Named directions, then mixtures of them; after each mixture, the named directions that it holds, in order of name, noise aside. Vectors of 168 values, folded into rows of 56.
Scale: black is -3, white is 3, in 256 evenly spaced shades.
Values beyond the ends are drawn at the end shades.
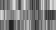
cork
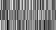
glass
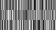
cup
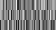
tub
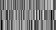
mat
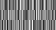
cup, glass.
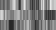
cork.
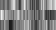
cork.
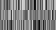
cork, cup, glass.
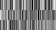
cork, glass, mat.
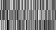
glass.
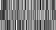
glass.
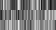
cork, glass, tub.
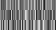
cup, tub.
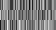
glass.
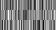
cup.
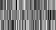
cork, tub.
